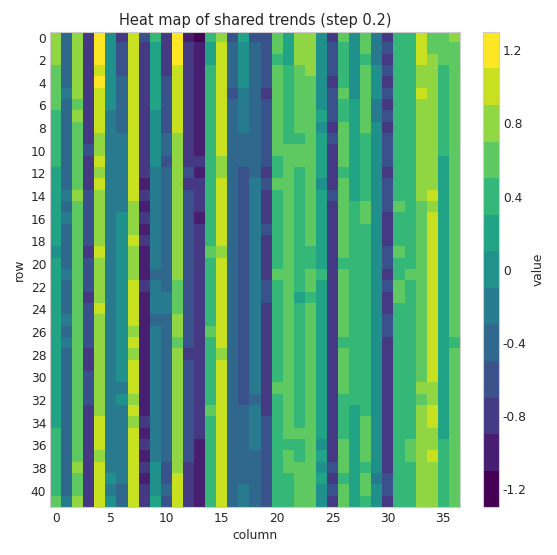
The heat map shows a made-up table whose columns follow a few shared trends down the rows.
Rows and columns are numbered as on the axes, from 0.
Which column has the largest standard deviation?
17
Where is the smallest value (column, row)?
13, 0
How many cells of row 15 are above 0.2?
18
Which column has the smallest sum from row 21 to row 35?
8
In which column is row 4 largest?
4
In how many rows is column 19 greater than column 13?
26
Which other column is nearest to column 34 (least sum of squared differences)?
15
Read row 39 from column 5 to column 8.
0 -0.2 1 -1
